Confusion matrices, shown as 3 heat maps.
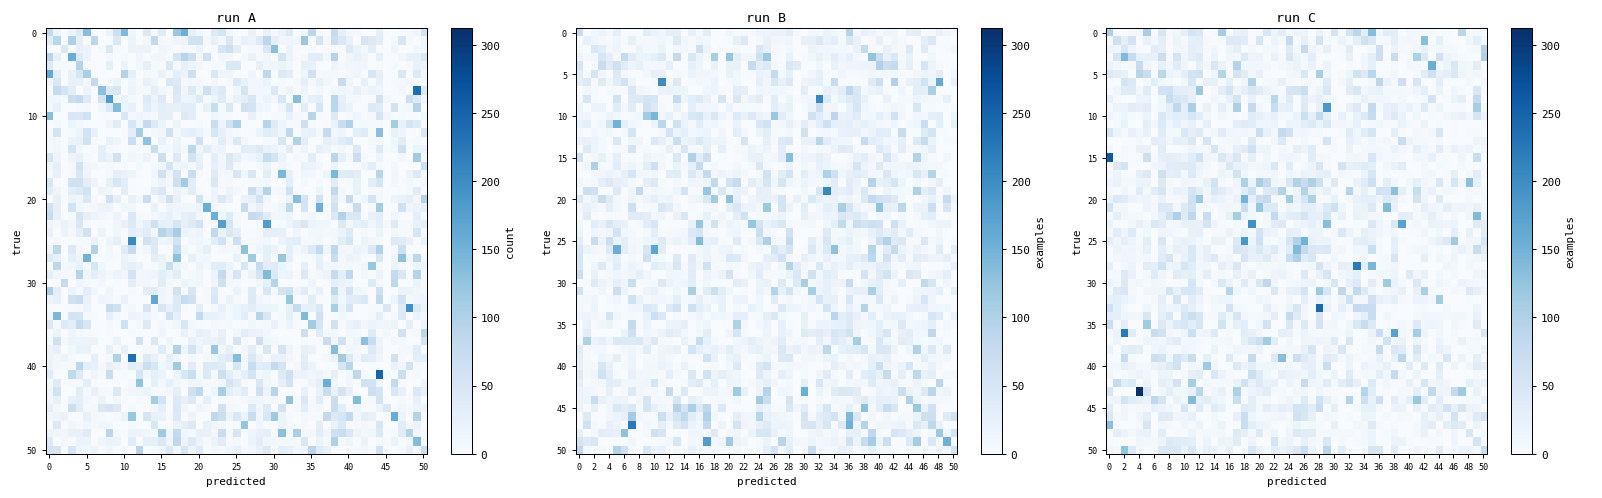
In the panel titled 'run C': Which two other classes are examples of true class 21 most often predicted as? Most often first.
37, 20
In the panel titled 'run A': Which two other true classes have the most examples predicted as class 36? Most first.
21, 26
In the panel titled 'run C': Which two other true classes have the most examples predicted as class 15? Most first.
0, 5
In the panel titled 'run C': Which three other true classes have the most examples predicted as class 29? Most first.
9, 23, 50
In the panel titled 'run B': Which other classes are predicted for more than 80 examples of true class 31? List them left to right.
15, 26, 39
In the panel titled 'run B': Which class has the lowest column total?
29
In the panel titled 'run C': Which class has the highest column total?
11
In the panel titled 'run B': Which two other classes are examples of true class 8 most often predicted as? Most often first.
32, 13
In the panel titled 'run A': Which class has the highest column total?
38
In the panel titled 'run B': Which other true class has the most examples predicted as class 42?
6
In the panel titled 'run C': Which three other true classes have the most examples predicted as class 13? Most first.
40, 22, 23
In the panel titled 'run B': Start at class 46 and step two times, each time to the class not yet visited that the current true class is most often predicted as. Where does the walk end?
47
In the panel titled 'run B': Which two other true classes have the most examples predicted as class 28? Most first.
15, 25
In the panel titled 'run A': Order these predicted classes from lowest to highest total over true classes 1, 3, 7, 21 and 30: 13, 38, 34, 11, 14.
13, 11, 14, 34, 38
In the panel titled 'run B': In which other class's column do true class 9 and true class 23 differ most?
16
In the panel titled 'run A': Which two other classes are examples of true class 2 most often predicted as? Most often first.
30, 24
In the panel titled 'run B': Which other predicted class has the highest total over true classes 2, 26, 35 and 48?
10
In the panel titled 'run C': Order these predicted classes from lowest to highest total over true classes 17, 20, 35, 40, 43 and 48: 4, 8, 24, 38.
38, 8, 24, 4
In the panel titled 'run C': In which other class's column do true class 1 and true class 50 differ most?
42
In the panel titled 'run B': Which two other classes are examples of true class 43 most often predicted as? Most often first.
30, 21
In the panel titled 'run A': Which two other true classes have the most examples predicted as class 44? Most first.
41, 12
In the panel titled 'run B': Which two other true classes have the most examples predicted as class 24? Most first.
44, 46
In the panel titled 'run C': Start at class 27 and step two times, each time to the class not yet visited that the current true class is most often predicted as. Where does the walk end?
18
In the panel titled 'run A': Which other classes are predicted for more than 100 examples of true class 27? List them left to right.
5, 17, 31, 47
